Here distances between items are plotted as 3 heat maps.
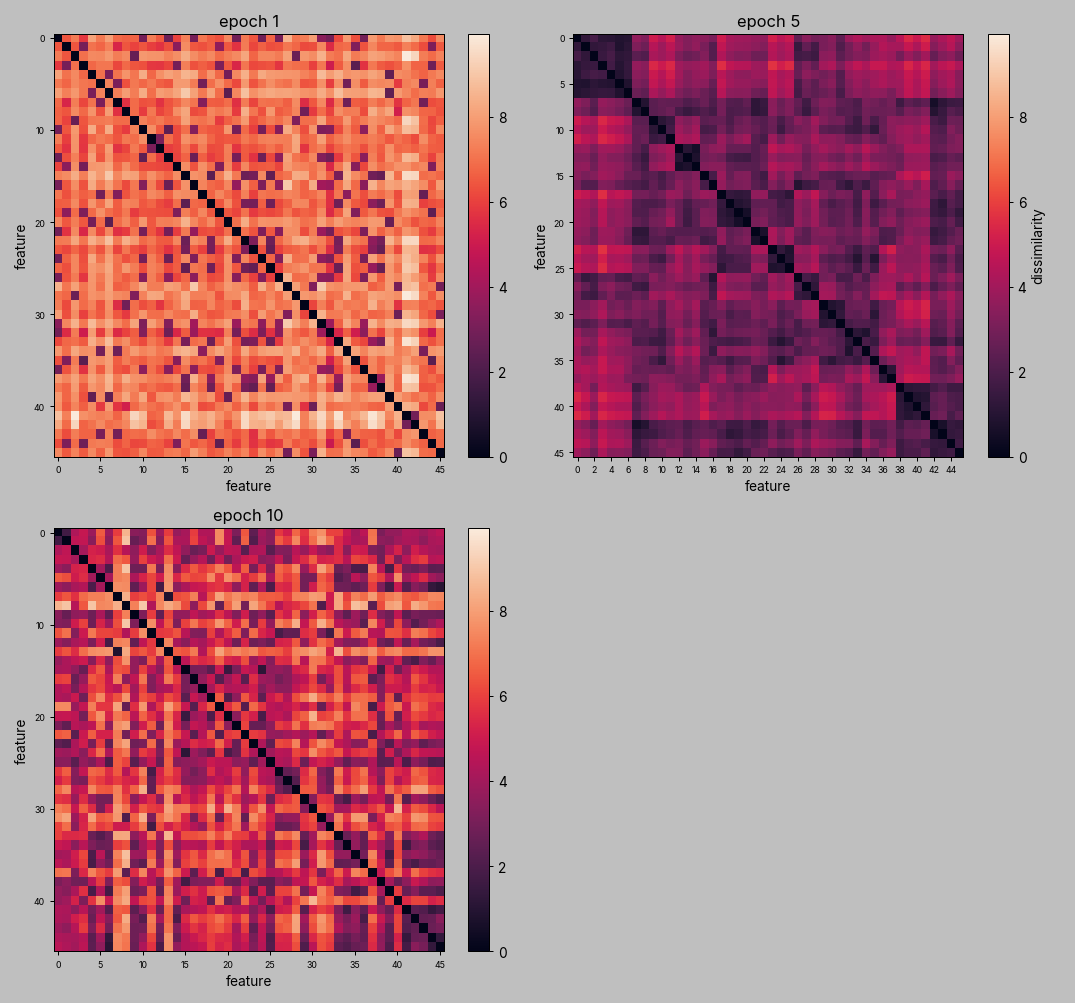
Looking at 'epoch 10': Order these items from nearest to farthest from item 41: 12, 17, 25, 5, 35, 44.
44, 25, 12, 35, 5, 17
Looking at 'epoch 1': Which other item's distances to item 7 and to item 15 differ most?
34
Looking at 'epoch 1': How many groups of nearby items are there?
10
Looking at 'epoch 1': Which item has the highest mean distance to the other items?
41
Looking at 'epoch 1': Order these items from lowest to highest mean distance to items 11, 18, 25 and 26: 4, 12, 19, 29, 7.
12, 19, 7, 29, 4
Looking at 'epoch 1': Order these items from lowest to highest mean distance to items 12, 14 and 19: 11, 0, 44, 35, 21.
44, 35, 11, 21, 0
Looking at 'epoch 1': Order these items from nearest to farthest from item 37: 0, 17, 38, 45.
38, 45, 17, 0
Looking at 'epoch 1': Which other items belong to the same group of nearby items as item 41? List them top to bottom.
42
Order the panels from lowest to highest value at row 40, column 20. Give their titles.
epoch 10, epoch 5, epoch 1
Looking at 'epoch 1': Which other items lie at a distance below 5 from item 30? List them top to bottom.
27, 40, 45
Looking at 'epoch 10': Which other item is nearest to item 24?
15
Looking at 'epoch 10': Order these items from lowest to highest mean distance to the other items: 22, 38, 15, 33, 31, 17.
38, 15, 17, 22, 33, 31
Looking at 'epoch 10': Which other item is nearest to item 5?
33
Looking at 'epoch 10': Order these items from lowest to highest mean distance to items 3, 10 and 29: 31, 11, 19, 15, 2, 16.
2, 15, 16, 19, 11, 31
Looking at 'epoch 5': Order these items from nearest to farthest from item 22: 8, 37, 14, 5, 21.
21, 8, 37, 14, 5
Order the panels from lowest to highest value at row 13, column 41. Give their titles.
epoch 5, epoch 10, epoch 1
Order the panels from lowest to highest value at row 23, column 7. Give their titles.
epoch 5, epoch 1, epoch 10
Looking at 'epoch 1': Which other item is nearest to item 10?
13
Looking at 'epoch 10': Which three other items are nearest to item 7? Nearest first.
13, 17, 32
